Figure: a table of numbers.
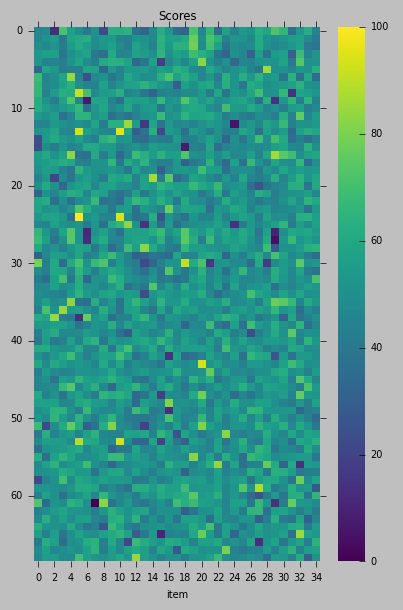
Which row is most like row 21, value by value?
54
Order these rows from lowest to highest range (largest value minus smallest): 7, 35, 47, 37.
7, 35, 47, 37
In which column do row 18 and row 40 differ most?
15
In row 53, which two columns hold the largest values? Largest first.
10, 5
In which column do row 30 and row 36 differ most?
3
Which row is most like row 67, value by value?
52
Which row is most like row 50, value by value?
31
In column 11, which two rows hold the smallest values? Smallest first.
66, 39
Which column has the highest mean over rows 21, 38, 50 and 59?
27
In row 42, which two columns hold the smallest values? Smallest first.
16, 29
